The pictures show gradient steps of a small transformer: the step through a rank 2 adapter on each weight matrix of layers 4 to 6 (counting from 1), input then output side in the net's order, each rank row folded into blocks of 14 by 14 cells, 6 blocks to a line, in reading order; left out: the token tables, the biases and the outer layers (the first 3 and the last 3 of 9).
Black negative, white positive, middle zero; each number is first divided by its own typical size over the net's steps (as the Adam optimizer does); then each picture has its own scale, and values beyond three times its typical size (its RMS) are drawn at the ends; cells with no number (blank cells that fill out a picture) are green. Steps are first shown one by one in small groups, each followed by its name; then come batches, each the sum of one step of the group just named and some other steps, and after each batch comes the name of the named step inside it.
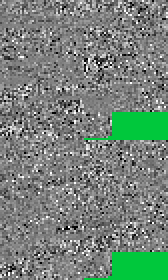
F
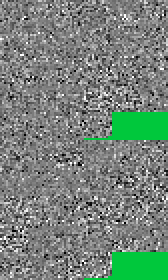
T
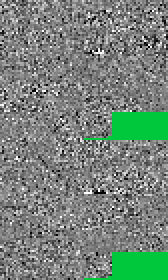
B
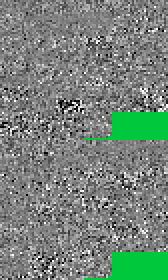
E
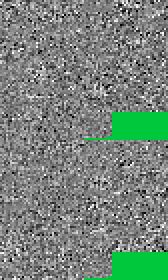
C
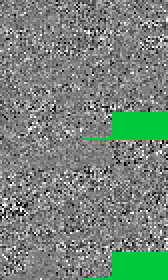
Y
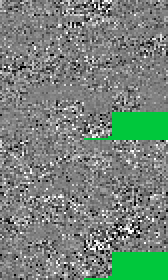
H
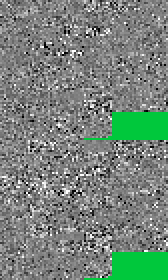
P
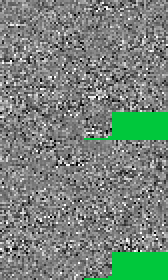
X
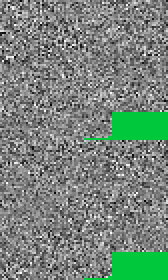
P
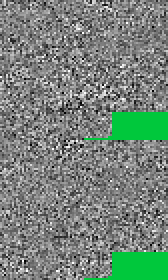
P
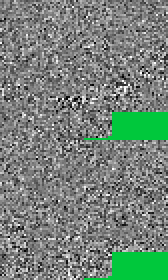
T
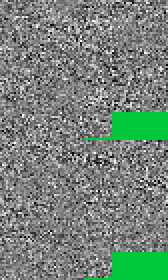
T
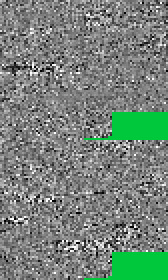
B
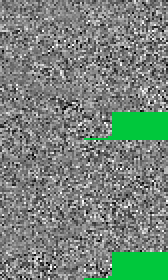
E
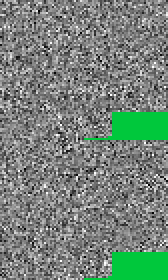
P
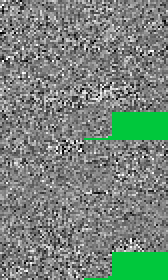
B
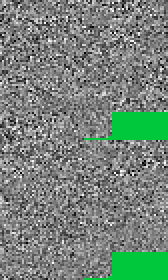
P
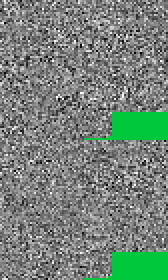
E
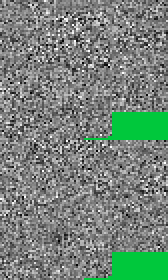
B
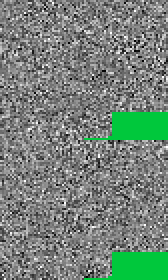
Y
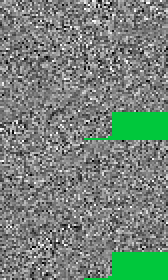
F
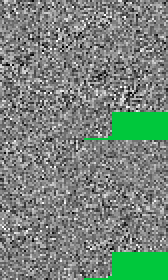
P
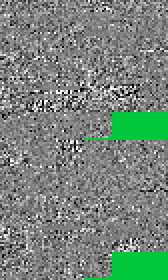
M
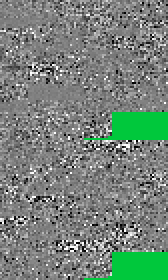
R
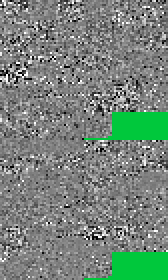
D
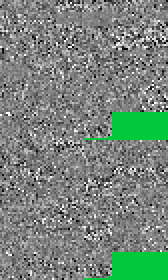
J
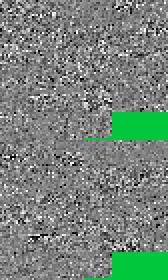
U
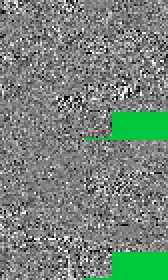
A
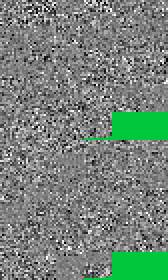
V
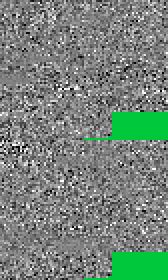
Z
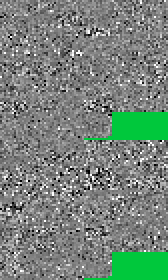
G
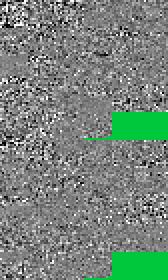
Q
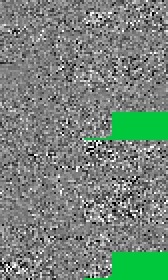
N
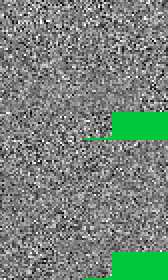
J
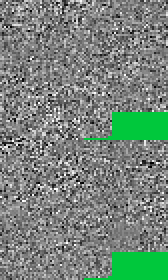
Q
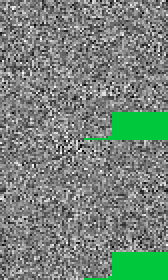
Q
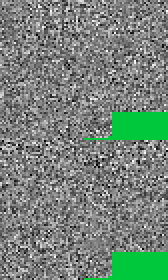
G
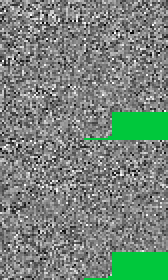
G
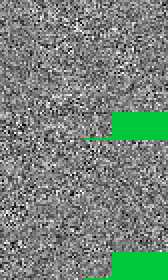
Z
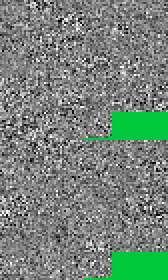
Q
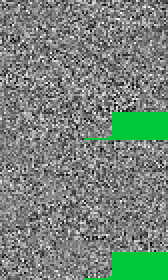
D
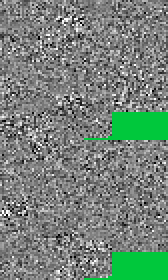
A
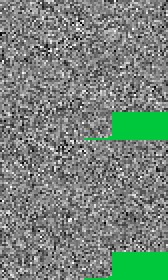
J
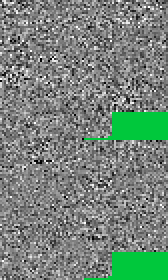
D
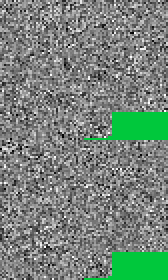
J
